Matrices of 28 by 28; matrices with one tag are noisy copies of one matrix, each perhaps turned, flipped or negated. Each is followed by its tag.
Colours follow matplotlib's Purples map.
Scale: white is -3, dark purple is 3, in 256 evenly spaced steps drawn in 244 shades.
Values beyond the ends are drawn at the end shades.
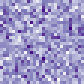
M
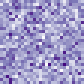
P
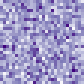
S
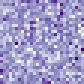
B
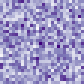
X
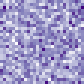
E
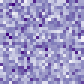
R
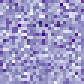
X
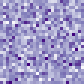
X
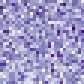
E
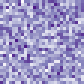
E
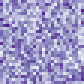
M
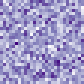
S
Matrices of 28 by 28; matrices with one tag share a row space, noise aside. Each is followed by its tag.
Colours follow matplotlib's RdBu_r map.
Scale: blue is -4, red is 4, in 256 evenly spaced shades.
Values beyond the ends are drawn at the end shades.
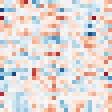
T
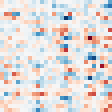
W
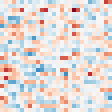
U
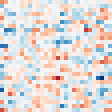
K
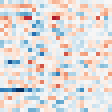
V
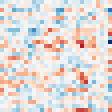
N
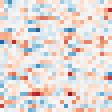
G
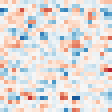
U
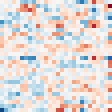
N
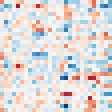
W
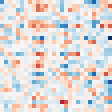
W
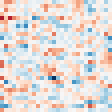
T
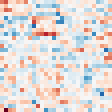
K
